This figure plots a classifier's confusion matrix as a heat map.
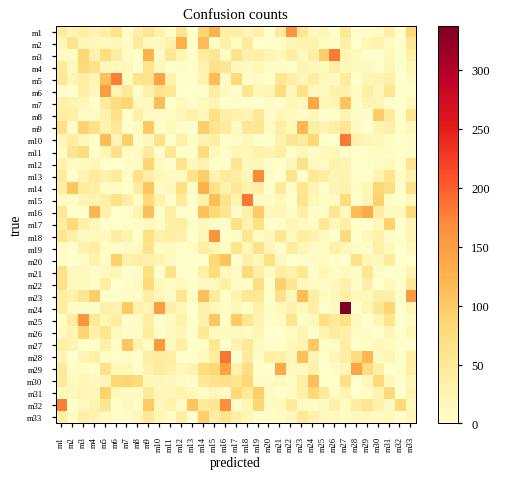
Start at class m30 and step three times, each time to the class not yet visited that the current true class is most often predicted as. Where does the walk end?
m10
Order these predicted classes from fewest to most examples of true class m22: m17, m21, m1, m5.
m17, m5, m1, m21
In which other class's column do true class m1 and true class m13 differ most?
m19
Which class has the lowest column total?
m32
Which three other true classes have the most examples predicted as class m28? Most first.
m29, m16, m20
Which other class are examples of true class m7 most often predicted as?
m24
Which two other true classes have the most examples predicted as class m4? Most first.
m16, m23
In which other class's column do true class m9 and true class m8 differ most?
m23
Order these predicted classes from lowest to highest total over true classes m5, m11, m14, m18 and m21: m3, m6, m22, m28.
m28, m22, m3, m6
